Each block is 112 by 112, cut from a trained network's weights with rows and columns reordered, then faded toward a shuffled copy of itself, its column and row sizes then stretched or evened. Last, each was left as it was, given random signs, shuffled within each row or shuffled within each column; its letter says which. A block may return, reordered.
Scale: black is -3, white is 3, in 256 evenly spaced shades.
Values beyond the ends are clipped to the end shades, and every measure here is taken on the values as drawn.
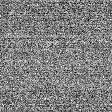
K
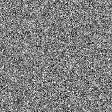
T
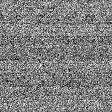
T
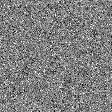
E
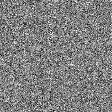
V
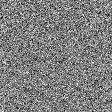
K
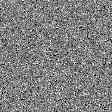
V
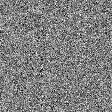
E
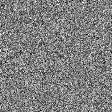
V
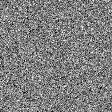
K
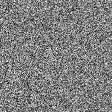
E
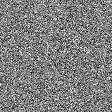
K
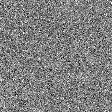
E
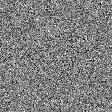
K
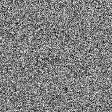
V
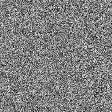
V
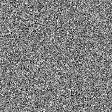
V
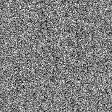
E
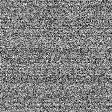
T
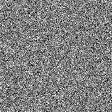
E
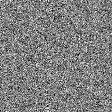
E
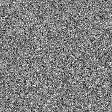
K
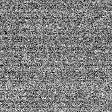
T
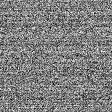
K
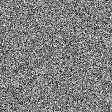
K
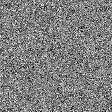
K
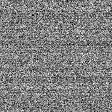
T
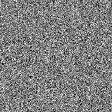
T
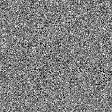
T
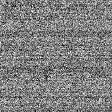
T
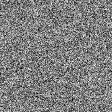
V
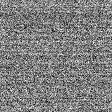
K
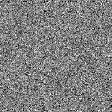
T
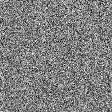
E
